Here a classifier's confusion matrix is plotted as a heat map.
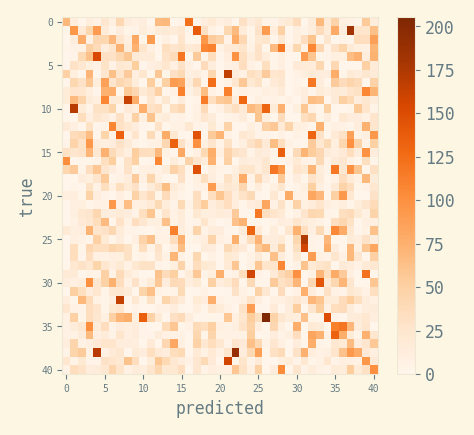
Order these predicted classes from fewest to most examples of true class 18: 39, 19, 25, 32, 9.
19, 32, 25, 9, 39
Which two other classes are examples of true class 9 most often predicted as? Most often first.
8, 23
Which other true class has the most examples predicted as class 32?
13
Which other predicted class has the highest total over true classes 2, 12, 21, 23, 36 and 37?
6
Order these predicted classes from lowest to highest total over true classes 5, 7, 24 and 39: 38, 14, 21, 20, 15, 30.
20, 38, 30, 15, 21, 14
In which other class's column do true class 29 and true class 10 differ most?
1
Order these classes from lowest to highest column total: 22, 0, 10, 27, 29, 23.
29, 0, 10, 27, 23, 22
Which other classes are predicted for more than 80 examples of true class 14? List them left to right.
3, 17, 37
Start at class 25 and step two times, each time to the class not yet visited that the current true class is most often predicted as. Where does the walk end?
11
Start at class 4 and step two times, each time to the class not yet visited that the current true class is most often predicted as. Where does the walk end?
28
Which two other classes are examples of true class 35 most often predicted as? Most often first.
36, 3
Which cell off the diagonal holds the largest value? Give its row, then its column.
34, 26
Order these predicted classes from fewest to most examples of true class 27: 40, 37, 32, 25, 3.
25, 3, 40, 37, 32
